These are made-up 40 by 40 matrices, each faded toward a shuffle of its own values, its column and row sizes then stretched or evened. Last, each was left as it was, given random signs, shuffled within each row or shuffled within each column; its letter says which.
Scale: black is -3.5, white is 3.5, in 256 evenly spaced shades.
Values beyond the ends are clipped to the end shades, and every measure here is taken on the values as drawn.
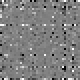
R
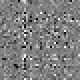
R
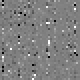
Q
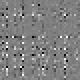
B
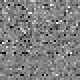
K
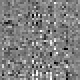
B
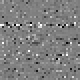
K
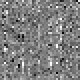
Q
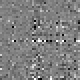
R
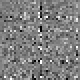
R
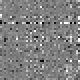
R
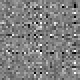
B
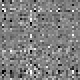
B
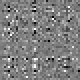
B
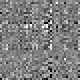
B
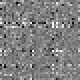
R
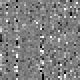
Q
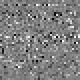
K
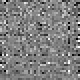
B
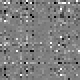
R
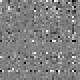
R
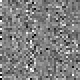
Q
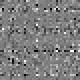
R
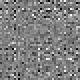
B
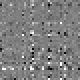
B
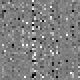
Q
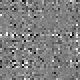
R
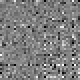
R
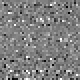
K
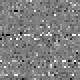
K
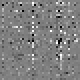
R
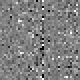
Q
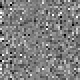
Q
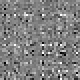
R
